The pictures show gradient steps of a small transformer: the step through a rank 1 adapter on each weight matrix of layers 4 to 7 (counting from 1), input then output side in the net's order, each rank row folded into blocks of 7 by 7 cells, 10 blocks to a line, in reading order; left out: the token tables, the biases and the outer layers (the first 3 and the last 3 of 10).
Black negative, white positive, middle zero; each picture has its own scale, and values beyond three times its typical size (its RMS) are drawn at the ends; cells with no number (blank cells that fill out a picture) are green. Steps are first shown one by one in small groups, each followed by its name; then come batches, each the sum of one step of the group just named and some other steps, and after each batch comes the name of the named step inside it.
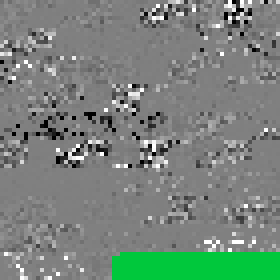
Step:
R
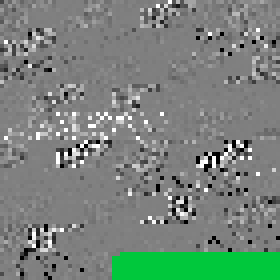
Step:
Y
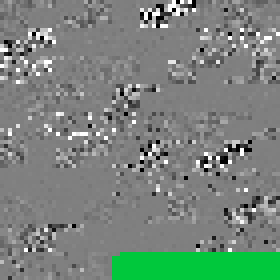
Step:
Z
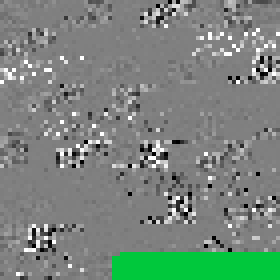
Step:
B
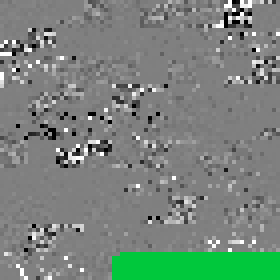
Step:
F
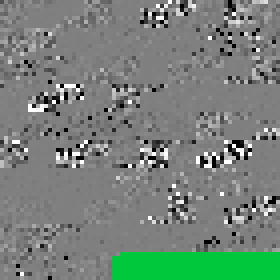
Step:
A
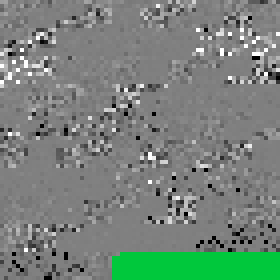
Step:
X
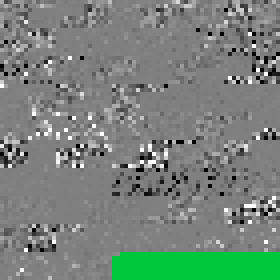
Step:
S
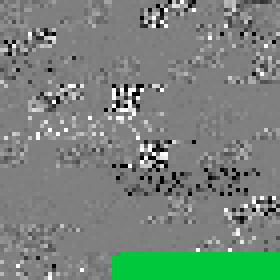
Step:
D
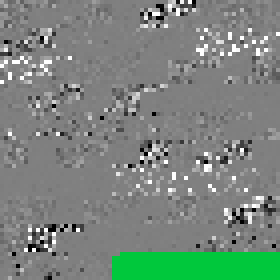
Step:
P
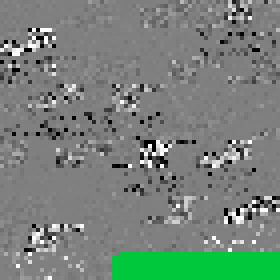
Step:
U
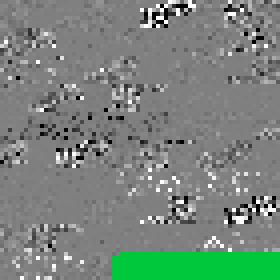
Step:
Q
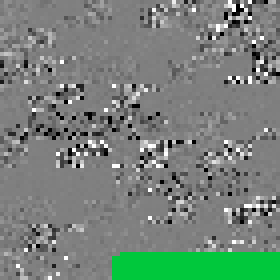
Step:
R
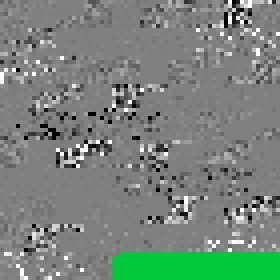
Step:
F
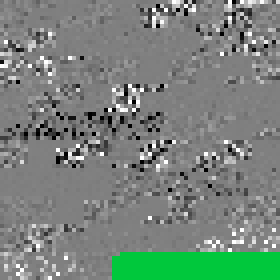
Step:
R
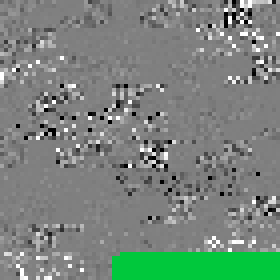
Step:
F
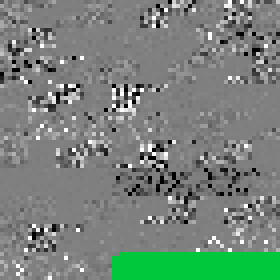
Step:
D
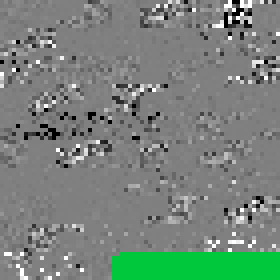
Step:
F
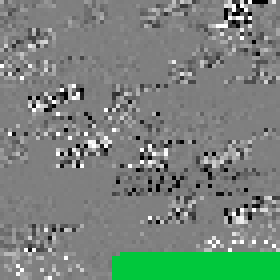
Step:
U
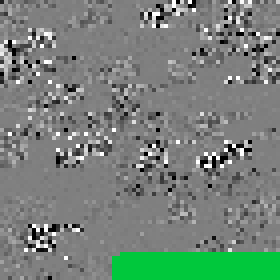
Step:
Z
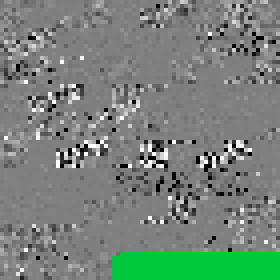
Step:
Y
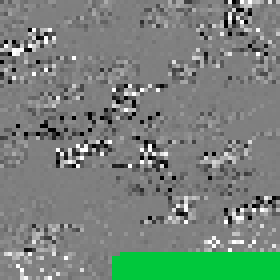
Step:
U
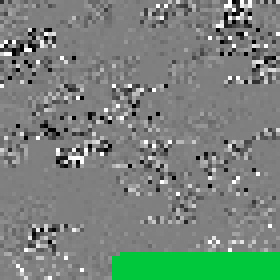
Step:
F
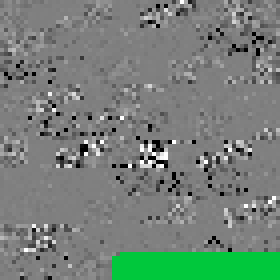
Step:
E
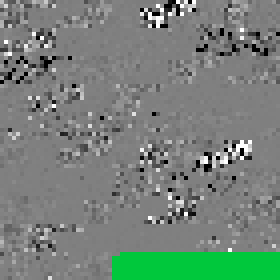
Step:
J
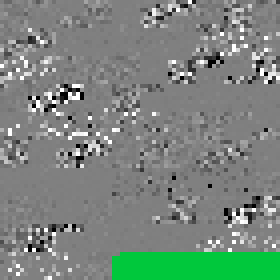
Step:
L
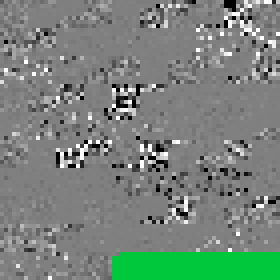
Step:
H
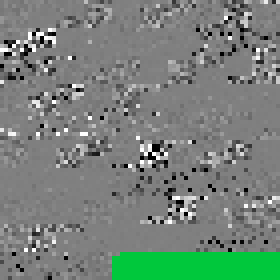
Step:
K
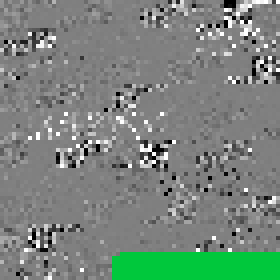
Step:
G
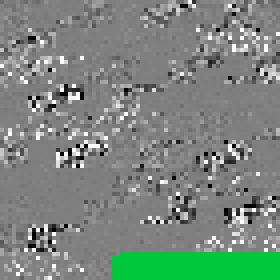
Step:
L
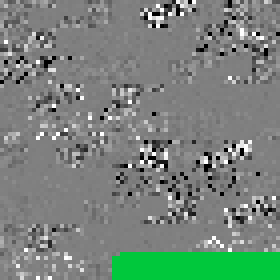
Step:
J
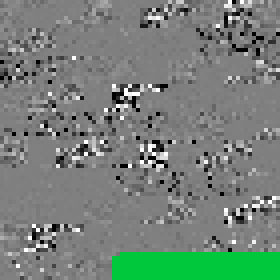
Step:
E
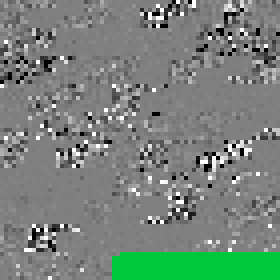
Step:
J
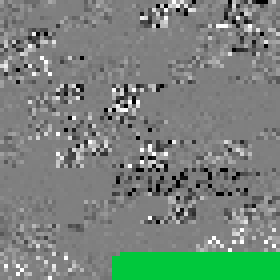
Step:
H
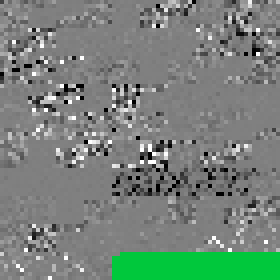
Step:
H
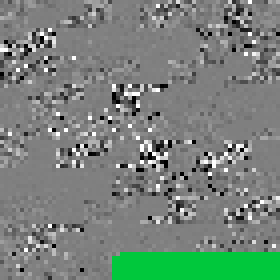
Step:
K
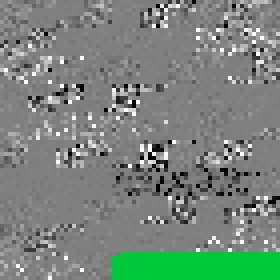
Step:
H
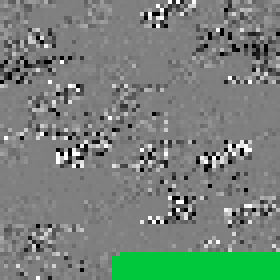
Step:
J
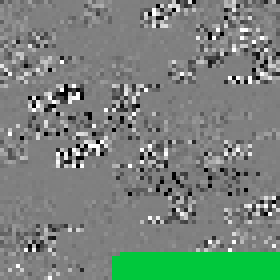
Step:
L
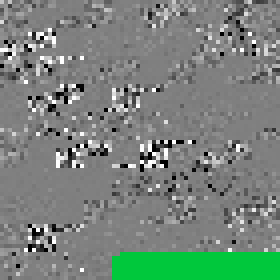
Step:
K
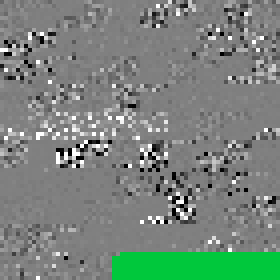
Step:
K
